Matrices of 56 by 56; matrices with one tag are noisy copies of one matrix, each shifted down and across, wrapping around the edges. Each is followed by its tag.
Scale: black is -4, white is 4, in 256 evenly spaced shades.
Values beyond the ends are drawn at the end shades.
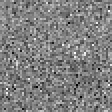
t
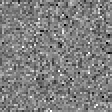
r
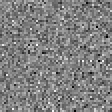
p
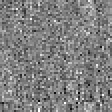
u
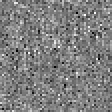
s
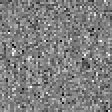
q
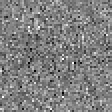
t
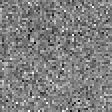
t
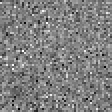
t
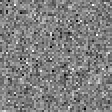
p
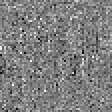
s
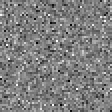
p
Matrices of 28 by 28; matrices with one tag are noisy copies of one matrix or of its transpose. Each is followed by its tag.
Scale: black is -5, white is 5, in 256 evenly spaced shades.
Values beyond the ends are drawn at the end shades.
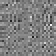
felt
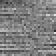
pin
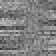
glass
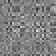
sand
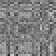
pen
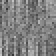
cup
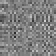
felt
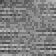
pin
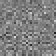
sand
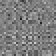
sand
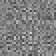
sand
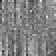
cup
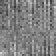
pin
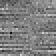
pin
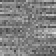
cup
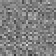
sand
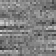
glass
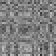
pen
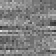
glass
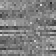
glass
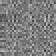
felt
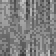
glass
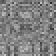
pen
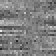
glass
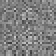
sand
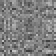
pen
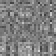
pen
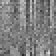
glass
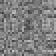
pen
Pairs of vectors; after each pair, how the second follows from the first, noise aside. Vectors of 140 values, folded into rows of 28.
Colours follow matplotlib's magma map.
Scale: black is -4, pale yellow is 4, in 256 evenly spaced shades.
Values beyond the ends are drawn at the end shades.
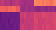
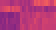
shrunk.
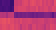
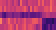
reversed.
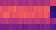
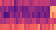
negated.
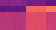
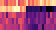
negated, scaled up.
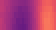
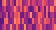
shuffled.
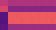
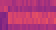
shrunk.
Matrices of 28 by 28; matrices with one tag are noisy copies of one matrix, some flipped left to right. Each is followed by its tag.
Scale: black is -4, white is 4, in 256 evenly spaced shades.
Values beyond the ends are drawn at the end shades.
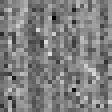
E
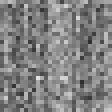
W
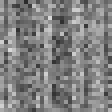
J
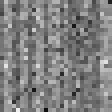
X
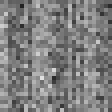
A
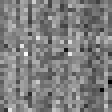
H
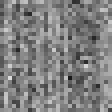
X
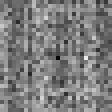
A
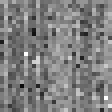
W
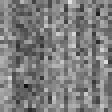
X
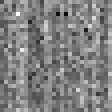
E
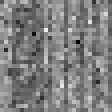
X
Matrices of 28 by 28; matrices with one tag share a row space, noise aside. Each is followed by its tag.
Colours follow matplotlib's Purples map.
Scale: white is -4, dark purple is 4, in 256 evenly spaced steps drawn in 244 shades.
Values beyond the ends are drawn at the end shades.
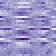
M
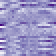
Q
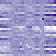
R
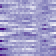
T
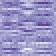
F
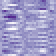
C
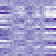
R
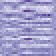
F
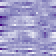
T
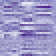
F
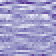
M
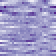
T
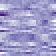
T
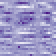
M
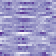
M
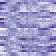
Q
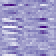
C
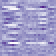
C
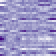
Q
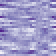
T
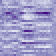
F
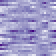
T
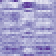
F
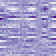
T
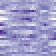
T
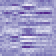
F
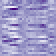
C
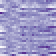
Q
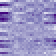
R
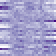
R
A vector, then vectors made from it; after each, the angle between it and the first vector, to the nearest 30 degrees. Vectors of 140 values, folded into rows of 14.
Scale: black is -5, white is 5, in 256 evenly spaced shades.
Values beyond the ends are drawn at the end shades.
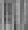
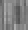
150 degrees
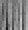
120 degrees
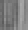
120 degrees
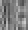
60 degrees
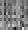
60 degrees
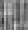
150 degrees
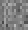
120 degrees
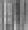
150 degrees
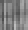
150 degrees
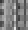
120 degrees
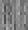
30 degrees
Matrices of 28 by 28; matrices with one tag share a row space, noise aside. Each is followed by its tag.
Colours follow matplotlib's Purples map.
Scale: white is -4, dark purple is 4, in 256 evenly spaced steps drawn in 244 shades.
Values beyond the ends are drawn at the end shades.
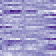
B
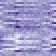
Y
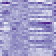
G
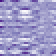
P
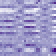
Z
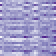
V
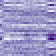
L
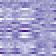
P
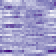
B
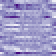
Y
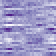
B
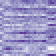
L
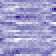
Y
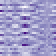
P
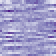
B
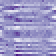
Y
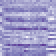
L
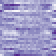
Y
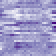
Y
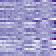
Z
